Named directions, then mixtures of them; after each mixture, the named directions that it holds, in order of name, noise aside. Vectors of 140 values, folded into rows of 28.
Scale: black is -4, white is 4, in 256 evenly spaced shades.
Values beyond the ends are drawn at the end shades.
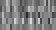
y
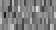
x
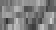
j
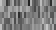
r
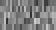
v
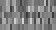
y.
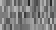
r, y.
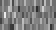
x.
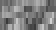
j.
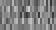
r, y.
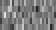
x.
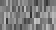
v.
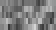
j.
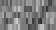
j, x.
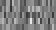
x, y.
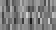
y.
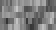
j.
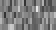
j, x.
